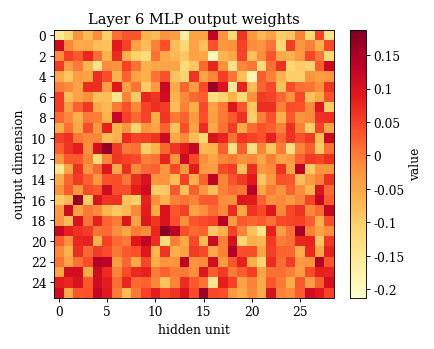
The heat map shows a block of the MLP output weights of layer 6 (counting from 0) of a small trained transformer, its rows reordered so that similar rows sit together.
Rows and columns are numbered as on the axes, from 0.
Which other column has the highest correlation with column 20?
9
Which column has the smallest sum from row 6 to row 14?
12
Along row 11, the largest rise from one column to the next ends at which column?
19
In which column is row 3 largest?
28
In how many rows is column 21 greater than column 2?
9
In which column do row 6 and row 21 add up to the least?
16
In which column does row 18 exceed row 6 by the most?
17
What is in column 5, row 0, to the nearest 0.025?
-0.1
